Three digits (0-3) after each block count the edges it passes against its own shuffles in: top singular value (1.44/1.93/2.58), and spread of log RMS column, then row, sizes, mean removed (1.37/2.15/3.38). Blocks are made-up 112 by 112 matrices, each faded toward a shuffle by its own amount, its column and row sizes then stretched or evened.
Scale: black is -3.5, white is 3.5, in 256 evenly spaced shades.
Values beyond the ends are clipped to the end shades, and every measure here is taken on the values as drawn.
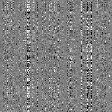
3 3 1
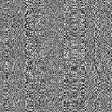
3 3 0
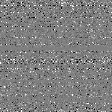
1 1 3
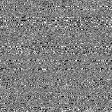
2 0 3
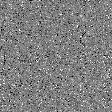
0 1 1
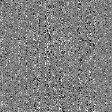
0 3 0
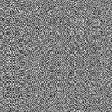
3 2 0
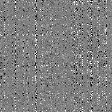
1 3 2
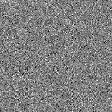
2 1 0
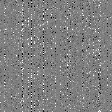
1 3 0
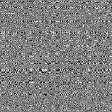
3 0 3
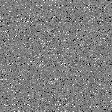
0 0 2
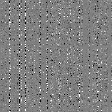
2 3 1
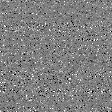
0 0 2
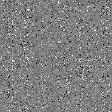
0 2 1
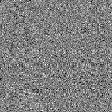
3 0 1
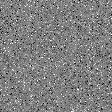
0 1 0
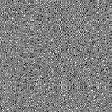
3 1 0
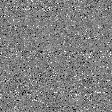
0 0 2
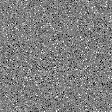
1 1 1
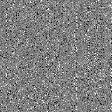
2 2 0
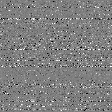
2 0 3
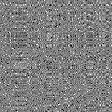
3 0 1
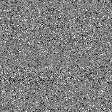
0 0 2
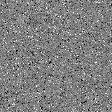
0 1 0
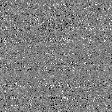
1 1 2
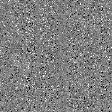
0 2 0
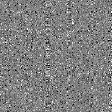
2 2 1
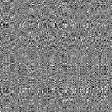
3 2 2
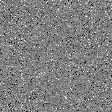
0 1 0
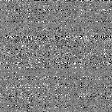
0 2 3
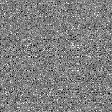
2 0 2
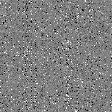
1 2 0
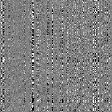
3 3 1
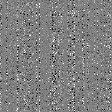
1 3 1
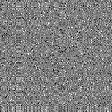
3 0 1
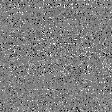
0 1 2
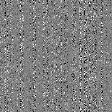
0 3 0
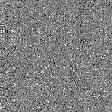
2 1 0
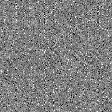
2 1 0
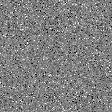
1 0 1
